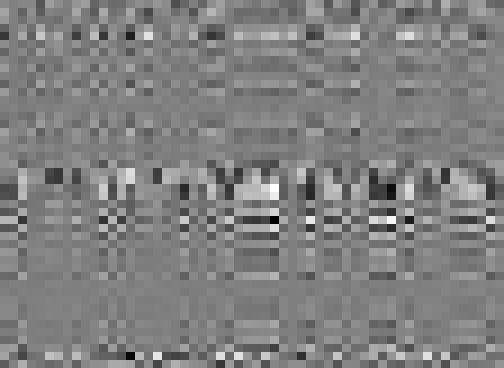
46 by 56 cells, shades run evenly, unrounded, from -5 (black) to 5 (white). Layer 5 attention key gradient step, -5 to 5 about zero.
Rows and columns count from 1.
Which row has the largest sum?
5
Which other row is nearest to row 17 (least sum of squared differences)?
9
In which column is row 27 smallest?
44
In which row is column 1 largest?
28
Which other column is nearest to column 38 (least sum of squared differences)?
30
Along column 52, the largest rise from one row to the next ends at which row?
29
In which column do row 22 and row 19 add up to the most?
15
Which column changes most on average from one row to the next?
31
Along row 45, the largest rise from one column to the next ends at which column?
16
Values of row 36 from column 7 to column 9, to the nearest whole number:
0 0 0
